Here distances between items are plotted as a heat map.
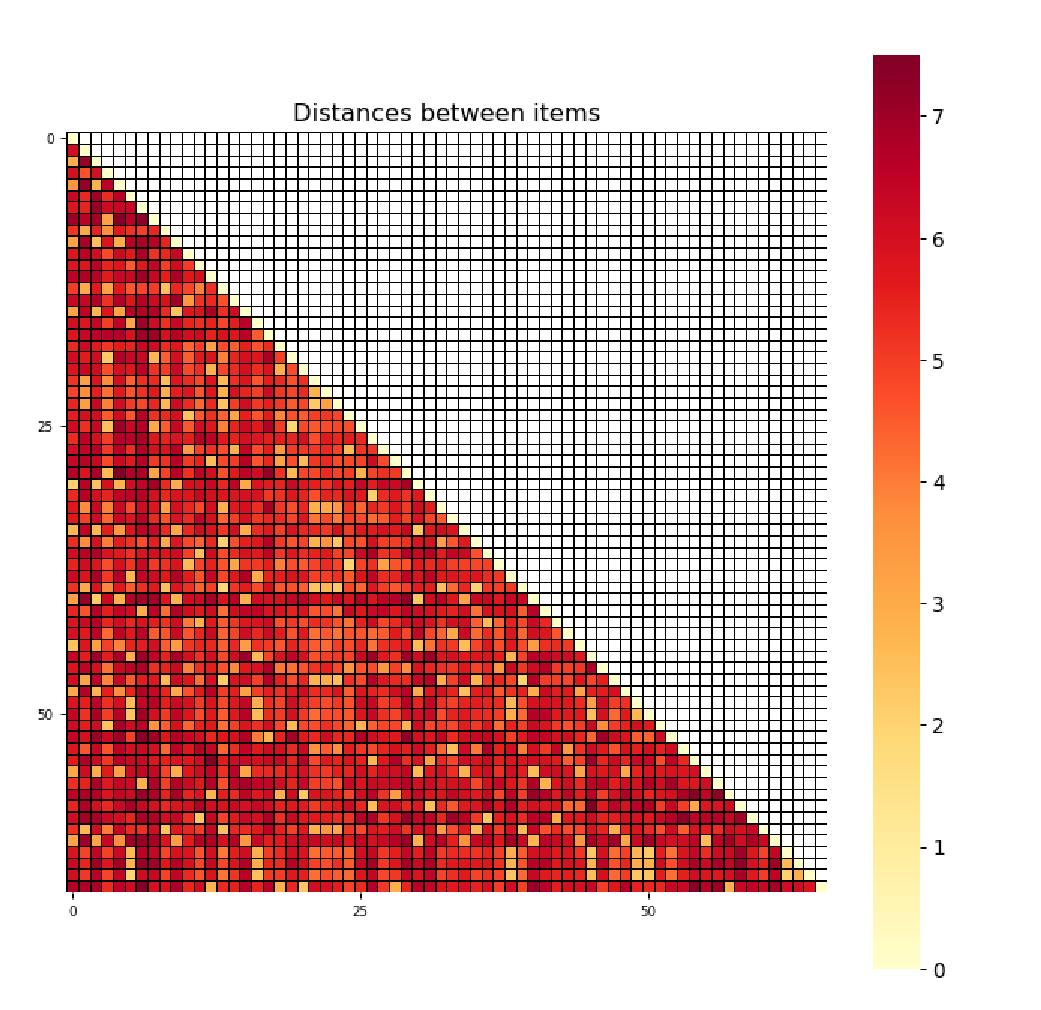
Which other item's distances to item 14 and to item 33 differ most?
53
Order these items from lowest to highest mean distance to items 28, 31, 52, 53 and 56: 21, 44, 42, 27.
21, 44, 27, 42
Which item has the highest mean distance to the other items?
6
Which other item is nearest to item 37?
24
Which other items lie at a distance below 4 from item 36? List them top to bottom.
11, 42, 59
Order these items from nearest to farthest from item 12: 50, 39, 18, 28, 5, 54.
28, 18, 39, 50, 5, 54
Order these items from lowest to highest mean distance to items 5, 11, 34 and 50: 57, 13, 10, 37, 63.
63, 13, 37, 10, 57
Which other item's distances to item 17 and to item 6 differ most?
52
